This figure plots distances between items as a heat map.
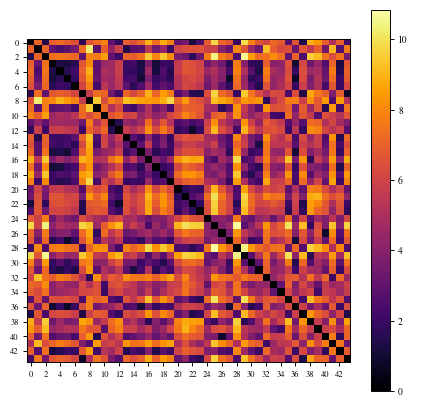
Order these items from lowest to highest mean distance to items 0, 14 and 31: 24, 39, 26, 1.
1, 26, 24, 39
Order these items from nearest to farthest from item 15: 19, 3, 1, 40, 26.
3, 19, 1, 40, 26
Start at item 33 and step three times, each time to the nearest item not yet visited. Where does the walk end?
39
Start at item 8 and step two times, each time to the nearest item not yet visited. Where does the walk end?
41
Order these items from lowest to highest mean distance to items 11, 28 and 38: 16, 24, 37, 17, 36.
37, 36, 24, 17, 16
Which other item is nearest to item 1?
13
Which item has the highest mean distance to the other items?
8
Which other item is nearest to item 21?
20
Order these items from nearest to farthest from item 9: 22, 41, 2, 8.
22, 2, 41, 8
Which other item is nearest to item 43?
7
